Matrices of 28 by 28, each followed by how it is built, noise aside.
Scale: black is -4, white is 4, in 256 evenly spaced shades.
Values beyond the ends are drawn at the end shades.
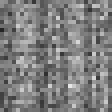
blocks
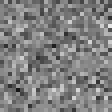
noise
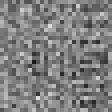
blocks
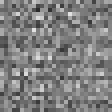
blocks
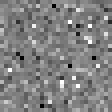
sparse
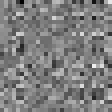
low rank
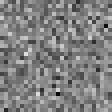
noise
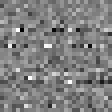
uneven rows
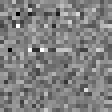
uneven rows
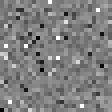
sparse
